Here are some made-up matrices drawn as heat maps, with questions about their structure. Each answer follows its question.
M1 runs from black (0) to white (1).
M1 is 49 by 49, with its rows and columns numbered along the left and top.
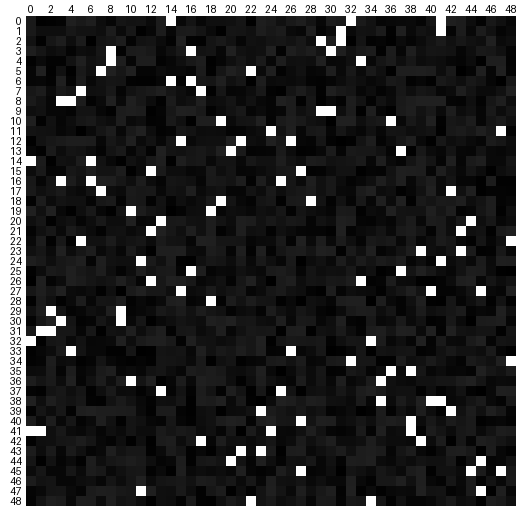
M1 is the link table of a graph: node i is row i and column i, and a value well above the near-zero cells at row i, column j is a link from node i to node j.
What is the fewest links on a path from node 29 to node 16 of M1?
4
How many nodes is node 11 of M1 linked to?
2
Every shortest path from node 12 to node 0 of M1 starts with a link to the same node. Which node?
node 15
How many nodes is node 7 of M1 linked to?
2
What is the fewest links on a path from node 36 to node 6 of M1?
6
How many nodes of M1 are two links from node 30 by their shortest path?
3
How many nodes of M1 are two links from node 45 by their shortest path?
4
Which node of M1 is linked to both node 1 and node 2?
node 31
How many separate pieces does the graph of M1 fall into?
2
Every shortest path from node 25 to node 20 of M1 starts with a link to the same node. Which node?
node 37
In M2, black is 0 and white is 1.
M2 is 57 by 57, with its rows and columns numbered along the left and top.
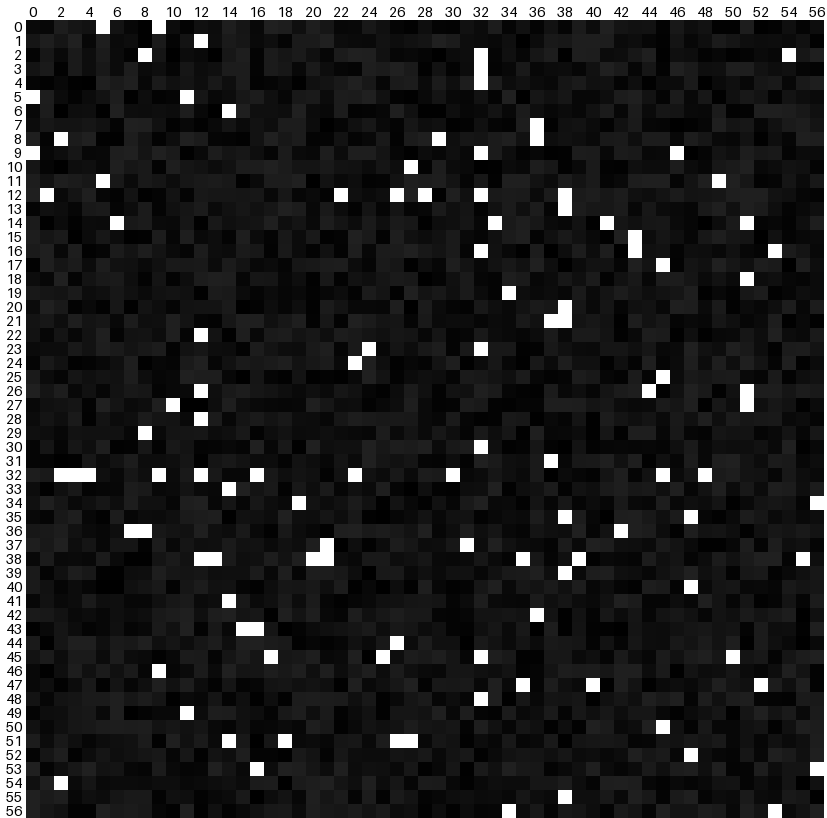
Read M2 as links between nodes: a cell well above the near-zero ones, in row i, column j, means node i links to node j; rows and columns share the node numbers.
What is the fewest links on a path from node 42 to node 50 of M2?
6
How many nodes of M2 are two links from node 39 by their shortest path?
6
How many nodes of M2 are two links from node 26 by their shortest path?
8
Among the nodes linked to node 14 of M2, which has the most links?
node 51
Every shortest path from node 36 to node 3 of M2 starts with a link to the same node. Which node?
node 8
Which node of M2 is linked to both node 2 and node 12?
node 32
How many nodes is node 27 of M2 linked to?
2
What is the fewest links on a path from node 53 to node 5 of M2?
5
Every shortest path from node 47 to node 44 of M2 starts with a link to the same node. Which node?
node 35
